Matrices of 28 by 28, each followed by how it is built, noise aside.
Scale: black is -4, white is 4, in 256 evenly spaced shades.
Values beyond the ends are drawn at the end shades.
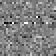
uneven rows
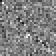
diagonal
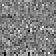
uneven rows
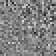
upper triangular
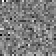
uneven rows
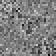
block diagonal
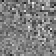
upper triangular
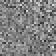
upper triangular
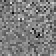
upper triangular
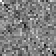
diagonal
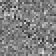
block diagonal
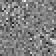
block diagonal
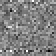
uneven rows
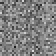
repeating rows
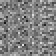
repeating rows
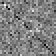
diagonal
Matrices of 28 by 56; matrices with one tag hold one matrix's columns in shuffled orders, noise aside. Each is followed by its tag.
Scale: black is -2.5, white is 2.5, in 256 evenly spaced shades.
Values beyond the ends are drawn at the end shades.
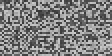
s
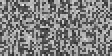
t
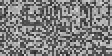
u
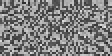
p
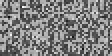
t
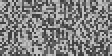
t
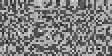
p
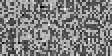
t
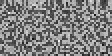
p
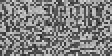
u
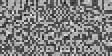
p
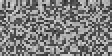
p
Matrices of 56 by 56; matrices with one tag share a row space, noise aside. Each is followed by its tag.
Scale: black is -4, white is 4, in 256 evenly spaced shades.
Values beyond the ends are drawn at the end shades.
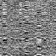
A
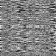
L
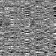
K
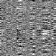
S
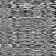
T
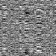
A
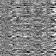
T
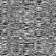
A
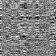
L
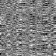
S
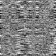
L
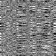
S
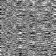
S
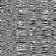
S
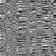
S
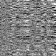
T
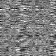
L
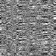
S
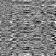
T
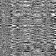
T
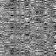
K
